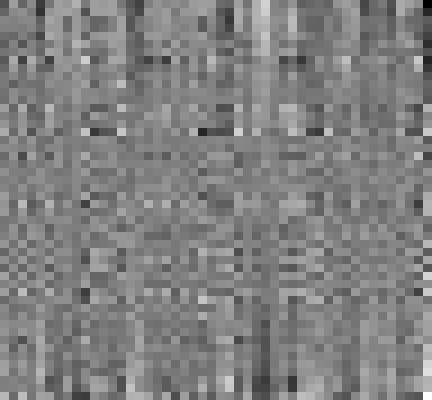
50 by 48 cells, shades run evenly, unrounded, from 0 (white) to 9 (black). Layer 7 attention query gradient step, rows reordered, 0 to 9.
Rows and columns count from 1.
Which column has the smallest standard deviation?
31
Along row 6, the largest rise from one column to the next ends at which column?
48
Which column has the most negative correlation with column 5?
30
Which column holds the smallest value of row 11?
14
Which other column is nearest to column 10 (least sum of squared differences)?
20
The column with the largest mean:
47
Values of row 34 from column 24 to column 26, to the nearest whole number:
5 4 3
